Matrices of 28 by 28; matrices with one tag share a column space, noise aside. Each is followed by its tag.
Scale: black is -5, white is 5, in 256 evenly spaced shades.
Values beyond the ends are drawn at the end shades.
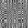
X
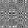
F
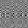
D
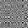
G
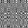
F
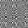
G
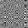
G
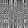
X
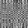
X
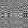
D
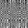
X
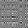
G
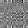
F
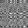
F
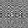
D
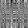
X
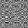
G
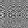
D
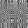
X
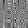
X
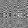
D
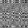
F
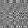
F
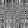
X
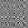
G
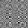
G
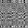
F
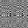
D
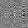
D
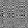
D
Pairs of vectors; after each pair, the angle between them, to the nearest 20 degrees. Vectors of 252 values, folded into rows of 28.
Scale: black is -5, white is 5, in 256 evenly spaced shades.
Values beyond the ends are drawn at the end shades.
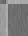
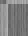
20 degrees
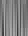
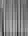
20 degrees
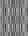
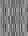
20 degrees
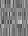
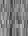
120 degrees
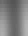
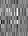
100 degrees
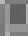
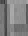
140 degrees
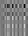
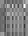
140 degrees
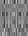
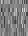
60 degrees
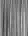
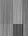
80 degrees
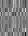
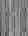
120 degrees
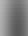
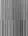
40 degrees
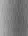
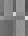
100 degrees
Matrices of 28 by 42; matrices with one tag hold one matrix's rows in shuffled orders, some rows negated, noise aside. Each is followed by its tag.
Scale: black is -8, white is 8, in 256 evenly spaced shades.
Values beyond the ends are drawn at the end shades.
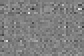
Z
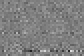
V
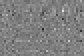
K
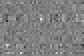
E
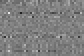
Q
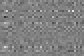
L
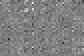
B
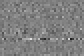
V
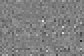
K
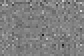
K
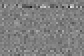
V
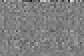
V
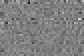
Z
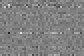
Q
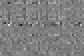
Q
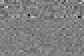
Z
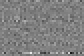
V
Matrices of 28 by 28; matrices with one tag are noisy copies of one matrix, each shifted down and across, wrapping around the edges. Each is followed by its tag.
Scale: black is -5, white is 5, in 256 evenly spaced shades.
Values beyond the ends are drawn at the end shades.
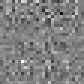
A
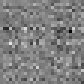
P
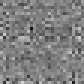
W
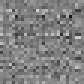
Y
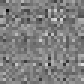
W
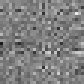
W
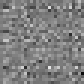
Y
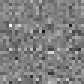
Y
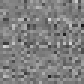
Y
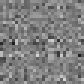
P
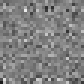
P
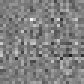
A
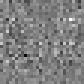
A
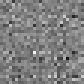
Y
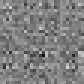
P
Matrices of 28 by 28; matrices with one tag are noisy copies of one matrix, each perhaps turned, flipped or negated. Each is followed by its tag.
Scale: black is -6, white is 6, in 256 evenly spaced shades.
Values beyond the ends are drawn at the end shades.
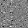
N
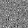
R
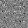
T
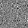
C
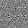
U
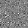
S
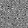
R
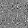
C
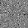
S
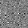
S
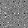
S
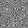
U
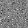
R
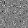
T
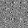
U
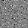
S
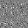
T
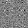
C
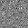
R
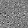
S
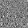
N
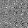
T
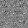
T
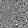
N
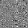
N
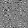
C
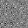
T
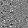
N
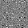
C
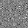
R
